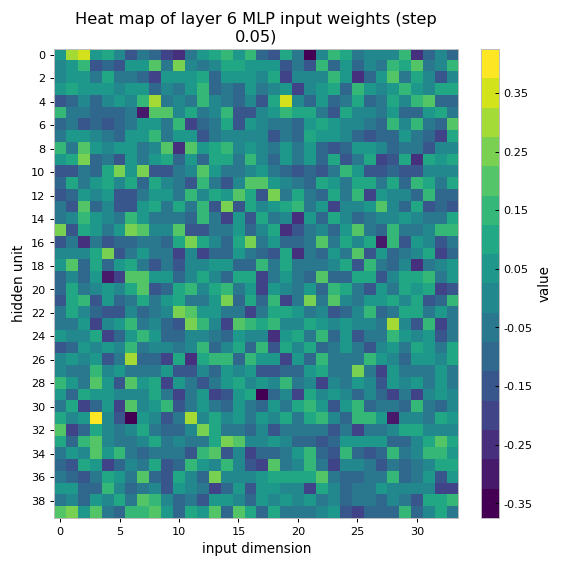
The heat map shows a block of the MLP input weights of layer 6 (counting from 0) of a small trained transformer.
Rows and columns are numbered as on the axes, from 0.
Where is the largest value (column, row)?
3, 31
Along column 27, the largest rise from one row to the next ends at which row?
17
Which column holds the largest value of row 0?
2
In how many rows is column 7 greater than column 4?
22
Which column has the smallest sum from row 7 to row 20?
20
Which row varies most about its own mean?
0
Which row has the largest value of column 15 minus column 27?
16
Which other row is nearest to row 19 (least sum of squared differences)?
24
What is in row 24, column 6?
0.05
